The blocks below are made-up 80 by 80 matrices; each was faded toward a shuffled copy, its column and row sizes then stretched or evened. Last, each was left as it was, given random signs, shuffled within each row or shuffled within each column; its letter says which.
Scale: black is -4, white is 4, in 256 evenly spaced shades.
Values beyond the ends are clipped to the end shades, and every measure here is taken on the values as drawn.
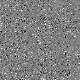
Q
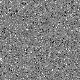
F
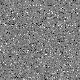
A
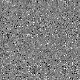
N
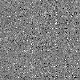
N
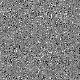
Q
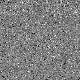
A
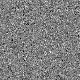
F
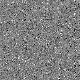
F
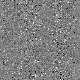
F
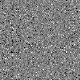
N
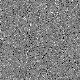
F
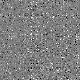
N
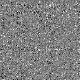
Q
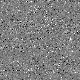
A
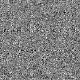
N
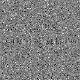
N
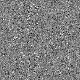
F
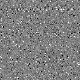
N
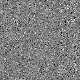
F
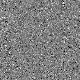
F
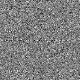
Q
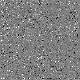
Q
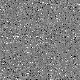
Q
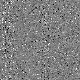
F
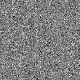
F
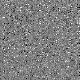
N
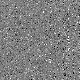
F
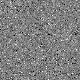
A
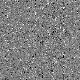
F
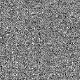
Q
